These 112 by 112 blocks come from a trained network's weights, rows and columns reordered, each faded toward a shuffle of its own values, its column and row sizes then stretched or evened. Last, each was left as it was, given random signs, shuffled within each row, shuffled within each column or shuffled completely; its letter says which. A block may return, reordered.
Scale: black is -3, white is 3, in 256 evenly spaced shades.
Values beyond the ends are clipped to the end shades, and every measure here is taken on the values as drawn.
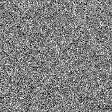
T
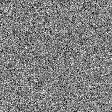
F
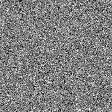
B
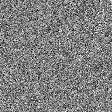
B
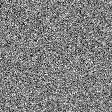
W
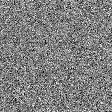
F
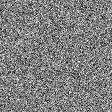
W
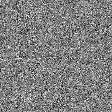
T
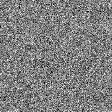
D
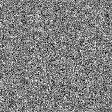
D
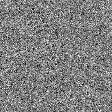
B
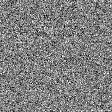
F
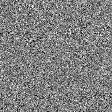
T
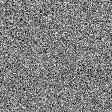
F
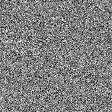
F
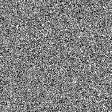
T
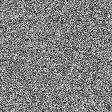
F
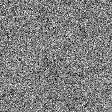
B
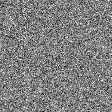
B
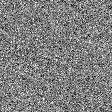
W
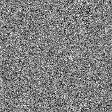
T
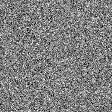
B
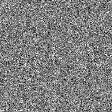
T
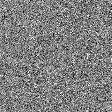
B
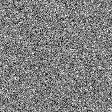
B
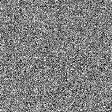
D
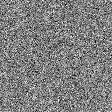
W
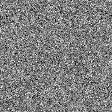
T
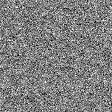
F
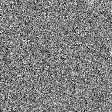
F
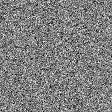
W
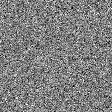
W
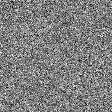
F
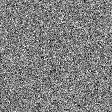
W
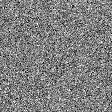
W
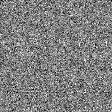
D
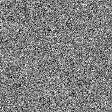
T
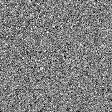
F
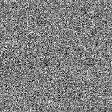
D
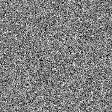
T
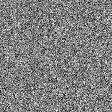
D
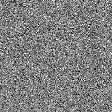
D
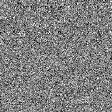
D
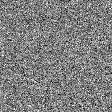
F
